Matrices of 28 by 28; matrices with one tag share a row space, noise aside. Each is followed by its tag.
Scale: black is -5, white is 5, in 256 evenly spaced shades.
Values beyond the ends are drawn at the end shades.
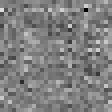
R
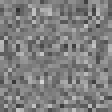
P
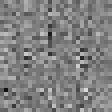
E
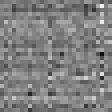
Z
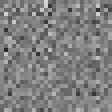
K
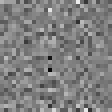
E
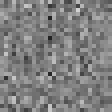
E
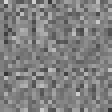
K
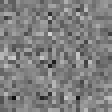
E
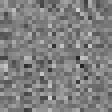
E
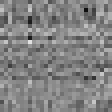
Z
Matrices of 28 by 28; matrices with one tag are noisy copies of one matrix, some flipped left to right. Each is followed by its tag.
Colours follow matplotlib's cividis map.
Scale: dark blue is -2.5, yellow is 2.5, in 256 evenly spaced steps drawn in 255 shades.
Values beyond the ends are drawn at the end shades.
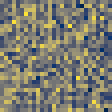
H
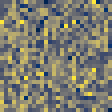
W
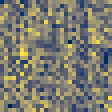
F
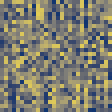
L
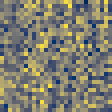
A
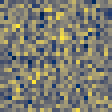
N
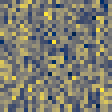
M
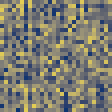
L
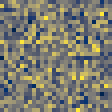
N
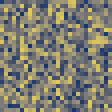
F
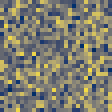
W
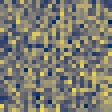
H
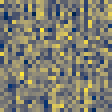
L
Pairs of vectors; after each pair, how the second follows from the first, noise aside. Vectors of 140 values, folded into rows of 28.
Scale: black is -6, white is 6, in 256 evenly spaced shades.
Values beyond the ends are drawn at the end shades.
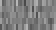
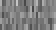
copied.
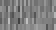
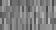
reversed, negated.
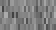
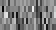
scaled up.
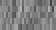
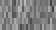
copied.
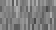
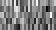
scaled up.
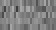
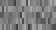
wrapped around.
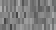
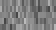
copied.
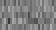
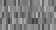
copied.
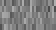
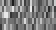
scaled up.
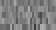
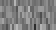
copied.
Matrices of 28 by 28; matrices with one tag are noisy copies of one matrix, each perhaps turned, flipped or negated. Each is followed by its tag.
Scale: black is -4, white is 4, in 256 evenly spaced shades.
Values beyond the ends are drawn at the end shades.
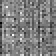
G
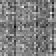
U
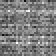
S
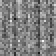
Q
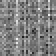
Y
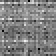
U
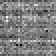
Q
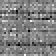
S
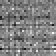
Y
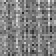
Y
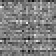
G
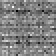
S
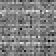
S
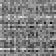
Y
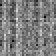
Q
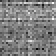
U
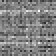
S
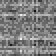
Q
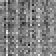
Y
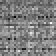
Y
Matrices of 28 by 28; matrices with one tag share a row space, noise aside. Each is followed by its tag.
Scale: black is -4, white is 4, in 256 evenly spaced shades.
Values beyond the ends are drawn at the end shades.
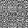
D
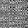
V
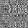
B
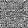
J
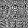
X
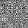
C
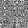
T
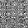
J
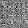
C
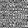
V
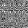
C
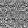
J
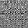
B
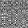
C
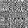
B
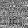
V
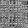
V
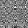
X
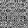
J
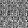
D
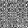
D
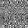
B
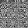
J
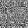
J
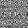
C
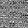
V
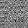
B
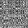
T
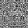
T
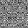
D
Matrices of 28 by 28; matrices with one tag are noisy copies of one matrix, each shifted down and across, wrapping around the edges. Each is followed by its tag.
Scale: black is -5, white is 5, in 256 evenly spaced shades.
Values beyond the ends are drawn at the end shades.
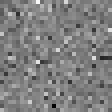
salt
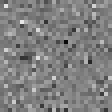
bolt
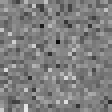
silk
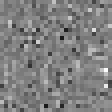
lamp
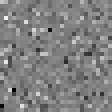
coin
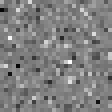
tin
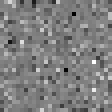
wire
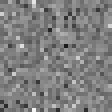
silk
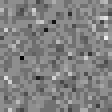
tin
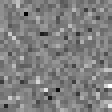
tin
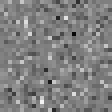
silk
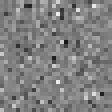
coin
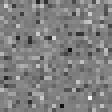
wire
